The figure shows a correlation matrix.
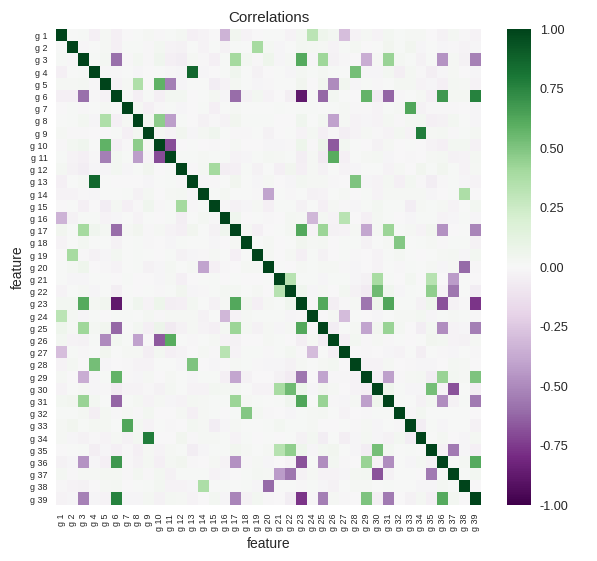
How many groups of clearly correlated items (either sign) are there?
11
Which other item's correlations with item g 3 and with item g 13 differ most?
g 4
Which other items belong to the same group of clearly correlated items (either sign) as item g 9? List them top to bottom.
g 34
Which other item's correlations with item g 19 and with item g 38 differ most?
g 20
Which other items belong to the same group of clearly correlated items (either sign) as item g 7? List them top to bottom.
g 33
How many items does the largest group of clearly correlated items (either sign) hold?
9
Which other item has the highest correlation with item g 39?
g 6
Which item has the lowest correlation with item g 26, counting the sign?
g 10
